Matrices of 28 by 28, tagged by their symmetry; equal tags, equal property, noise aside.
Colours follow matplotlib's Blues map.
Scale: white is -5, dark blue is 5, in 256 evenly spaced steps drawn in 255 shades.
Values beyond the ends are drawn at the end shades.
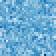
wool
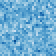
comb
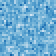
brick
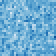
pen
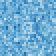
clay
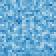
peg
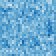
clay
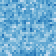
peg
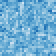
pen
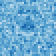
peg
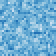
pen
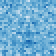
peg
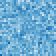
comb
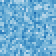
pen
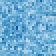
clay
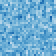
pen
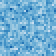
clay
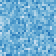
clay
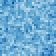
wool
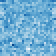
peg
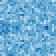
clay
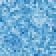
comb
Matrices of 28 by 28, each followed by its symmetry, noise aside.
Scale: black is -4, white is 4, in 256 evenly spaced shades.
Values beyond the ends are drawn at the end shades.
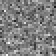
antisymmetric.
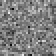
antisymmetric.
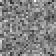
mirrored top to bottom.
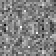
mirrored top to bottom.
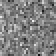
mirrored top to bottom.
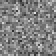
same after a half turn.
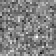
same after a half turn.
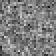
symmetric across the other diagonal.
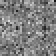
mirrored top to bottom.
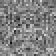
mirrored left to right.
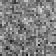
antisymmetric.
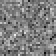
antisymmetric.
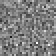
antisymmetric.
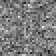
same after a half turn.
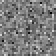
symmetric.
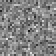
symmetric.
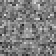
mirrored left to right.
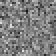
antisymmetric.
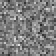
mirrored top to bottom.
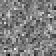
symmetric.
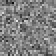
antisymmetric.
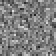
antisymmetric.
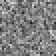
symmetric.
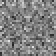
mirrored left to right.
